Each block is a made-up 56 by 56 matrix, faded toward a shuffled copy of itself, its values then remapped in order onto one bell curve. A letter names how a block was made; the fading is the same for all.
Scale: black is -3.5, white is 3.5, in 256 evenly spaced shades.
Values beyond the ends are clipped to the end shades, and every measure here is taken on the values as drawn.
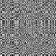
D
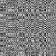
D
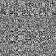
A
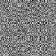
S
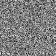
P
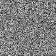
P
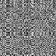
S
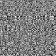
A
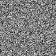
P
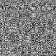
A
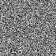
P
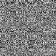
A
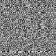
A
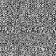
A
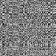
S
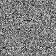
P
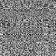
A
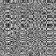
D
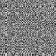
S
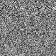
P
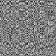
S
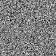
P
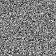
P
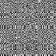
D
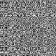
A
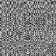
S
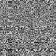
A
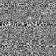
A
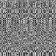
D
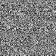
P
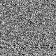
P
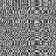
D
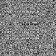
A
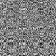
S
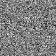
P
